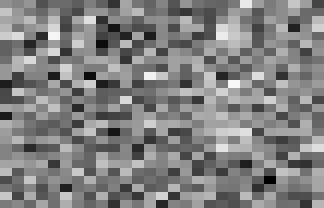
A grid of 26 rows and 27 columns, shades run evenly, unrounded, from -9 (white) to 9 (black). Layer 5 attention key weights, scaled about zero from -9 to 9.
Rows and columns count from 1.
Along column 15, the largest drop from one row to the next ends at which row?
18
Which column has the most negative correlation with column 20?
9
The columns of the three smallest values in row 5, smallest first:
5, 19, 2
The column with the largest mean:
10
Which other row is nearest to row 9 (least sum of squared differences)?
20
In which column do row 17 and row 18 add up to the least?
21
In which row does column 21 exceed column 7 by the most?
22
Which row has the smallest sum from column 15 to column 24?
12
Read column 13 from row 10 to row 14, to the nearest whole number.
-8 2 1 2 4
